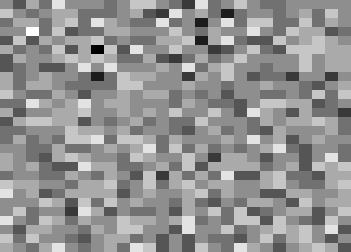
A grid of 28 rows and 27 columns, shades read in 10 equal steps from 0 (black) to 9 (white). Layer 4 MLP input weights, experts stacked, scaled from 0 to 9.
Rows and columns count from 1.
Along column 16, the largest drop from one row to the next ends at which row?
3
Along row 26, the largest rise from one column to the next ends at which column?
15
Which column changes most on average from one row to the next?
8
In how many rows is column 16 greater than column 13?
12
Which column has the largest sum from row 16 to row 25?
7
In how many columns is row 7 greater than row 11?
14
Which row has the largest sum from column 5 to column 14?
16
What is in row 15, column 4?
5
